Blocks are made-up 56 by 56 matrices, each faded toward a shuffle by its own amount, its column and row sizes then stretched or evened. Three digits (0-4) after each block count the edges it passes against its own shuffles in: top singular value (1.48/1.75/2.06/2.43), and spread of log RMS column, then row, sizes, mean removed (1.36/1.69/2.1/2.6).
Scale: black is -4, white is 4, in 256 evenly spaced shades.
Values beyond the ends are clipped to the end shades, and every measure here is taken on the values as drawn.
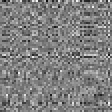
4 1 4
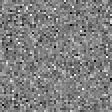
1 0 0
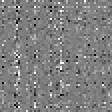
2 4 3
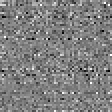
1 1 4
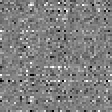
2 2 4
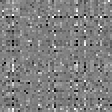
4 3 3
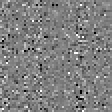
0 4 2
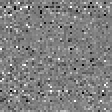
1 1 3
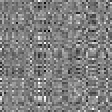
4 4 2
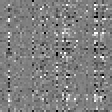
3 4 2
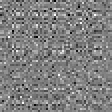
4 2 3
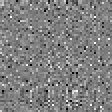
3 3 1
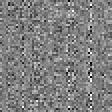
3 4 0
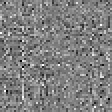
2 3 2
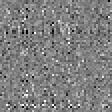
2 2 2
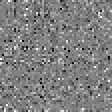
1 0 2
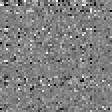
2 2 3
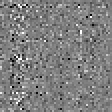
1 4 3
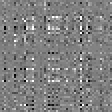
4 4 4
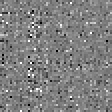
0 3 3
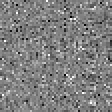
1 0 0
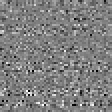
3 1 4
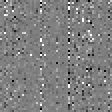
2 4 0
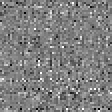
2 1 3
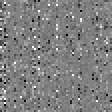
0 4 0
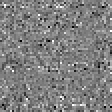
0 1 3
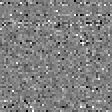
2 1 3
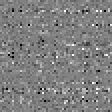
1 2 4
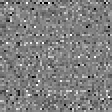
2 0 3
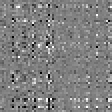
3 4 3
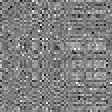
4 2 1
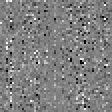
0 4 0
